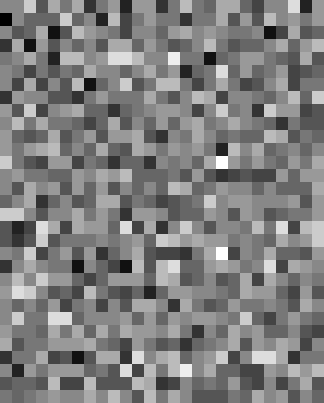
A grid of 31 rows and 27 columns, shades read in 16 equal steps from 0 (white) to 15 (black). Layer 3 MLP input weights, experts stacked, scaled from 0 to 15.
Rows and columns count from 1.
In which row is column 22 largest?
9
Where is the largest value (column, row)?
1, 2
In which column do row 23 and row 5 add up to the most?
5
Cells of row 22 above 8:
10
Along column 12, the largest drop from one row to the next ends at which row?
30
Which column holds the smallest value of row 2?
6
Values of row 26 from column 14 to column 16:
7 5 8
